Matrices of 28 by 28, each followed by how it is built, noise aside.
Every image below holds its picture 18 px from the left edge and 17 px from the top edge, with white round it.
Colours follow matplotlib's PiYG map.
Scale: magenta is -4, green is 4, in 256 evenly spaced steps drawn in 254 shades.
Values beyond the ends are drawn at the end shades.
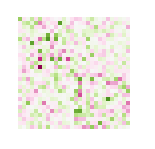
block diagonal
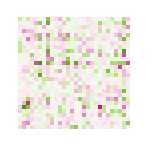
low rank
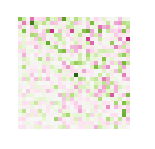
upper triangular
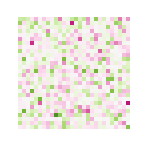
noise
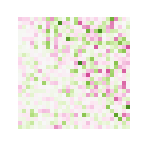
upper triangular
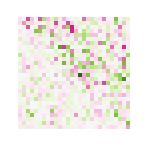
upper triangular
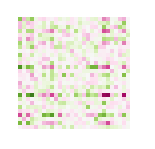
low rank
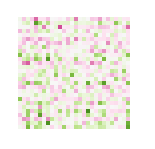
blocks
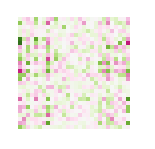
low rank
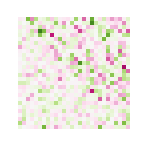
upper triangular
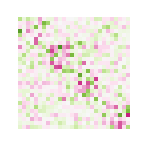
block diagonal
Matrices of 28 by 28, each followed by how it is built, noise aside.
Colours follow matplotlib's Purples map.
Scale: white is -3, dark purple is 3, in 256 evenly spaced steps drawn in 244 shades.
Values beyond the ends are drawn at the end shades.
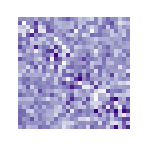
banded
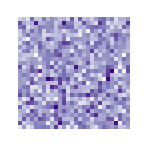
noise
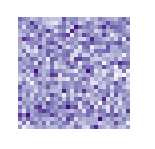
noise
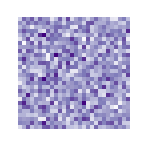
repeating rows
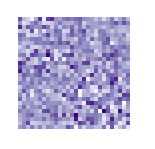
block diagonal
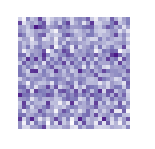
repeating columns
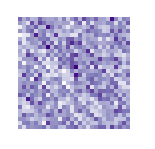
Toeplitz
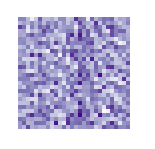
repeating rows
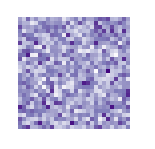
noise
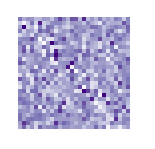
banded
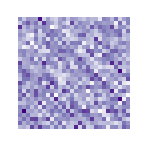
Toeplitz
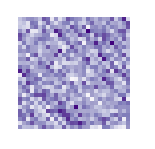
Toeplitz
